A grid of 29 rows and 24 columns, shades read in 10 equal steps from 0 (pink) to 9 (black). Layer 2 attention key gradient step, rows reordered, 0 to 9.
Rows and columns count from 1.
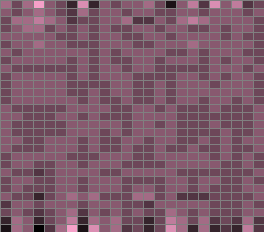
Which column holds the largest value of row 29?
4
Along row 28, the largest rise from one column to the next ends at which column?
8
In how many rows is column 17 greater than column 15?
7
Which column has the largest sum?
1
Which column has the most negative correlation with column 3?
24
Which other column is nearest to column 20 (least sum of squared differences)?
22
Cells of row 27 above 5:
2
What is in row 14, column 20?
4
